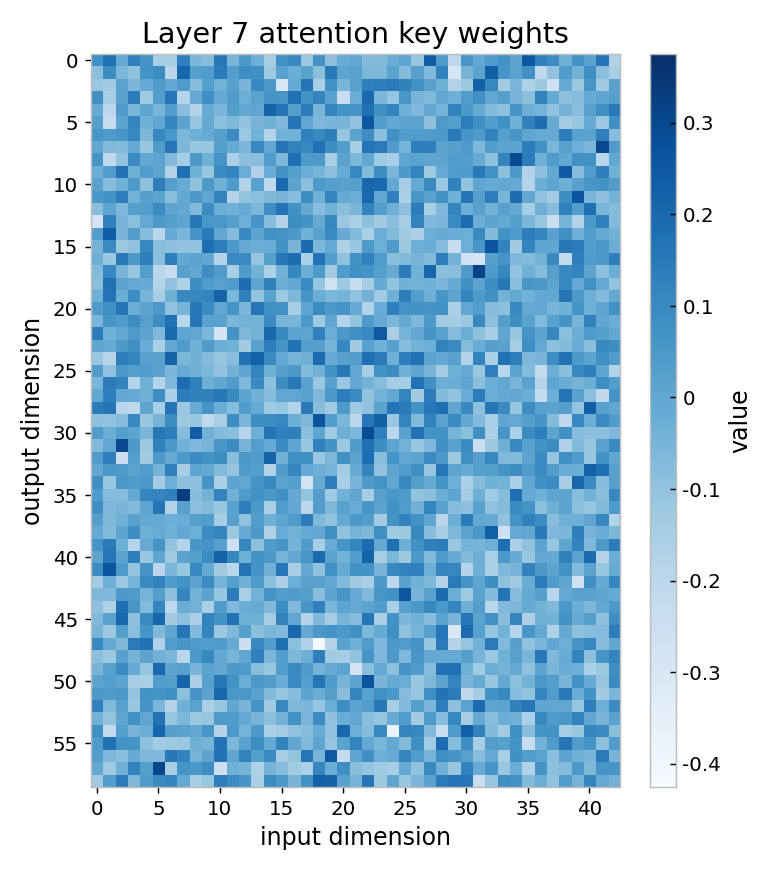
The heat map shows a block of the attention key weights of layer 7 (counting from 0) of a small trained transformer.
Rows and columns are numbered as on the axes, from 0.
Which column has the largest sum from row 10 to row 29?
1
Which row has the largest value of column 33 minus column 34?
39
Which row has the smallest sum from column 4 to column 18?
52
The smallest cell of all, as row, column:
47, 18
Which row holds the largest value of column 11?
45
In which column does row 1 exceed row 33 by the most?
7
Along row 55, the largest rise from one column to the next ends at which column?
28
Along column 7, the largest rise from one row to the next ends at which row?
35
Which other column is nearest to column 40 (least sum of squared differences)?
4
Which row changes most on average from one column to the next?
54
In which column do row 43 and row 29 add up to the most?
25
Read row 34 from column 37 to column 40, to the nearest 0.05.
0.1 -0.15 0.2 0.1
